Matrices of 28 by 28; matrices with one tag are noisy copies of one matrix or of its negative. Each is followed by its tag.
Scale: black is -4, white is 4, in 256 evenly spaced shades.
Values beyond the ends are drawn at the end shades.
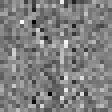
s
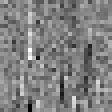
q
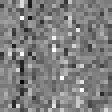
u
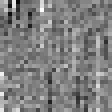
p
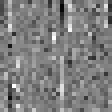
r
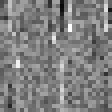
r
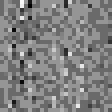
u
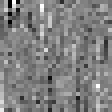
p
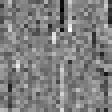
r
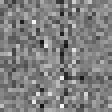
s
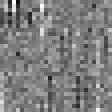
p
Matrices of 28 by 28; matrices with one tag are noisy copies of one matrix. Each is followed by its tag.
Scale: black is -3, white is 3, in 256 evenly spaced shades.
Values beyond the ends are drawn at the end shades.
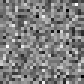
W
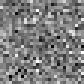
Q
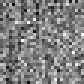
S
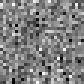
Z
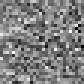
Q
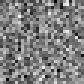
S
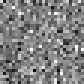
S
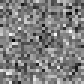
Q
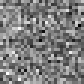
Q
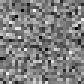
Q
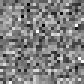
Q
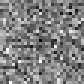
Q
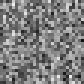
Z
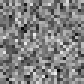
S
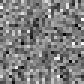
Z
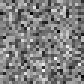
W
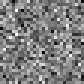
W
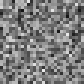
W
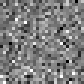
S
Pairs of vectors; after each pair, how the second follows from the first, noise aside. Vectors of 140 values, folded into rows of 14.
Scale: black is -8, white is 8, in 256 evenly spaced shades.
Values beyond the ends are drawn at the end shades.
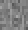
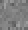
reversed, partly zeroed.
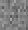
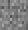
copied.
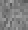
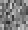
wrapped around, scaled up.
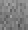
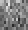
reversed, negated, scaled up.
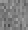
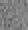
shrunk.
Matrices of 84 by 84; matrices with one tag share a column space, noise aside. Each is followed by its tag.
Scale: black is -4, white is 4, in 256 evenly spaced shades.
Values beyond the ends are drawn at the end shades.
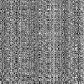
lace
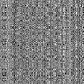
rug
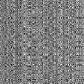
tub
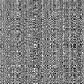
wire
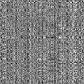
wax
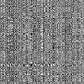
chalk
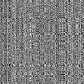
chalk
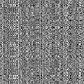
rug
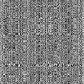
chalk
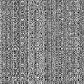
lace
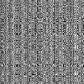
chalk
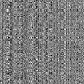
wax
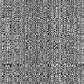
chalk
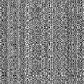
rug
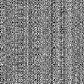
tub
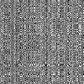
chalk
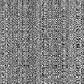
wire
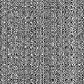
tub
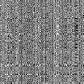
chalk
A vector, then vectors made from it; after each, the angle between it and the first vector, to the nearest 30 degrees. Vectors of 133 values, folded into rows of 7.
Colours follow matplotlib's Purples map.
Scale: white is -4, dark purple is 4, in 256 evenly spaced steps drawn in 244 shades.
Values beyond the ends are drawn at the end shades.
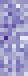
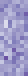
120 degrees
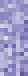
120 degrees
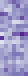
120 degrees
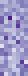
90 degrees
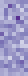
60 degrees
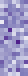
60 degrees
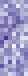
30 degrees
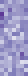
90 degrees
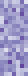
90 degrees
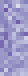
60 degrees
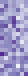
90 degrees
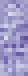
150 degrees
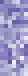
60 degrees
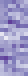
120 degrees
